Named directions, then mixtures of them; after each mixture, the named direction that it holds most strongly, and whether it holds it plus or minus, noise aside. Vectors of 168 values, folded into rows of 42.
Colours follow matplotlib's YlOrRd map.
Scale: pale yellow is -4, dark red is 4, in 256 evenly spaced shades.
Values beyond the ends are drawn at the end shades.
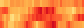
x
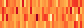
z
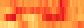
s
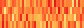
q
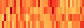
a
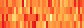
z, plus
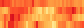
x, minus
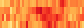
x, plus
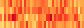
s, plus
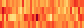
z, plus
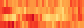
s, minus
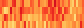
q, plus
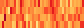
a, plus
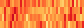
q, minus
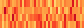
q, minus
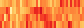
a, minus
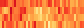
x, minus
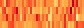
z, plus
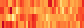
s, minus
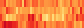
s, minus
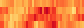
x, plus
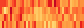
q, plus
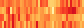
a, minus
